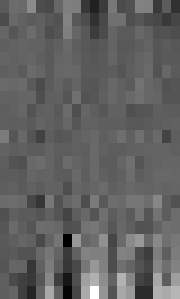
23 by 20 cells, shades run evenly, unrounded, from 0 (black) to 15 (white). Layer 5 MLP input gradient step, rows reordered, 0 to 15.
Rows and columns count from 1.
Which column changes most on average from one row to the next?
16
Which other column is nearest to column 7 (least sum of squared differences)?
2
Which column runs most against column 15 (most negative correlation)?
8
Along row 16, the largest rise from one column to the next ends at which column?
6
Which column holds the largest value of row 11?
1
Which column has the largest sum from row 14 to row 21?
18
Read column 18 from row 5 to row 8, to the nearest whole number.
5 5 6 6
